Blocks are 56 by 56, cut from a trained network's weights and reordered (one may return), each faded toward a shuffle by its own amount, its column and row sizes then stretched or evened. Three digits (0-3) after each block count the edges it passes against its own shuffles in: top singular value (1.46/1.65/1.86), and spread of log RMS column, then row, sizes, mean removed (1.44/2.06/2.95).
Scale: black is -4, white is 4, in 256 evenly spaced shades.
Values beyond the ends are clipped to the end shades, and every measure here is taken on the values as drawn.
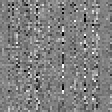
2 3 0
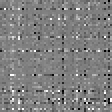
2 2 3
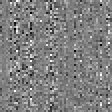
2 3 0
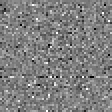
0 0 1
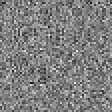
2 0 0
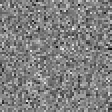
2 1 0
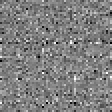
1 2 2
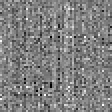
2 1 1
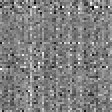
2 1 2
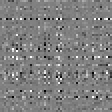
2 2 3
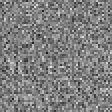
3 0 0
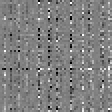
2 3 1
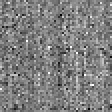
1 1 1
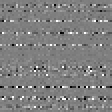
2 0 3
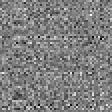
3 1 2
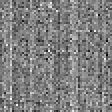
3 1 1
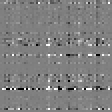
3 1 3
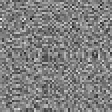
3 0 0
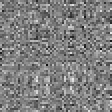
3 2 1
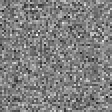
0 0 0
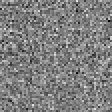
1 0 0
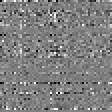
0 1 3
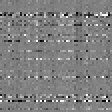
2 1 3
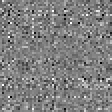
1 2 2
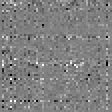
1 2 2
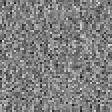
3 1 0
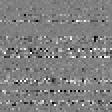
0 0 3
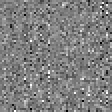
0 2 0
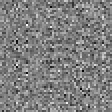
3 2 0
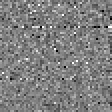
0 0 1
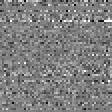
0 0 3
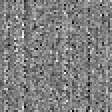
1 2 0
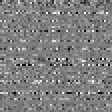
0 0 3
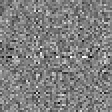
1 1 1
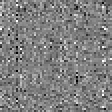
0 2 2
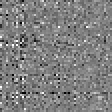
1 2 2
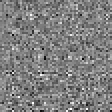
2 1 2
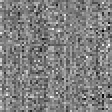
2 1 0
